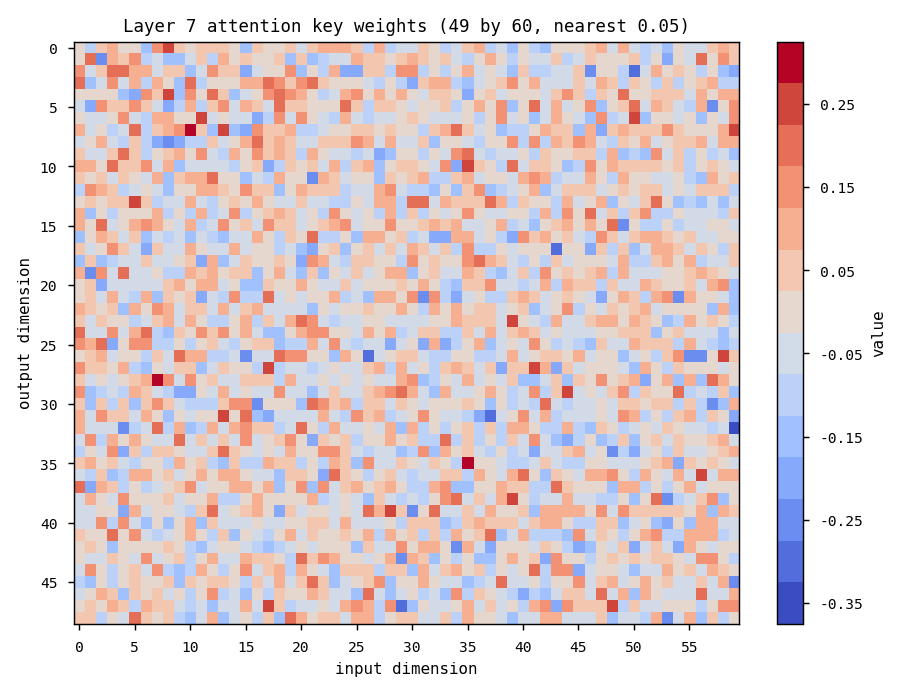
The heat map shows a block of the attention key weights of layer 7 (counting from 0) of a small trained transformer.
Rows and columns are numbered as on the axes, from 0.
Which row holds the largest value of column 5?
13
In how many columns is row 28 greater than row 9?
29
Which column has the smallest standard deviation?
14
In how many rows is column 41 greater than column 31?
19
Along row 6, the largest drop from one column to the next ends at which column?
51
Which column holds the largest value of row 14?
46
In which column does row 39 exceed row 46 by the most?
28
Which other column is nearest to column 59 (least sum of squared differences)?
24
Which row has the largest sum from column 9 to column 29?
4
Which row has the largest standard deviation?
2
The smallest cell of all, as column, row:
59, 32
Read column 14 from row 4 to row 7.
-0.15 -0.05 -0.05 -0.15
